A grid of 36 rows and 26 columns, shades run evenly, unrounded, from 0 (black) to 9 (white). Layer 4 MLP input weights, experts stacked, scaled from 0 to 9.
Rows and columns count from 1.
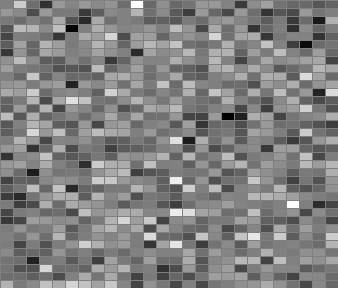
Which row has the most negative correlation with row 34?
18
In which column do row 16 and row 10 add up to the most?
3
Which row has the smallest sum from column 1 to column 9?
33
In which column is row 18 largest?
14
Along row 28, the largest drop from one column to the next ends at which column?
13
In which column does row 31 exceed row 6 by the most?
24
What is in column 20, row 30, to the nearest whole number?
8
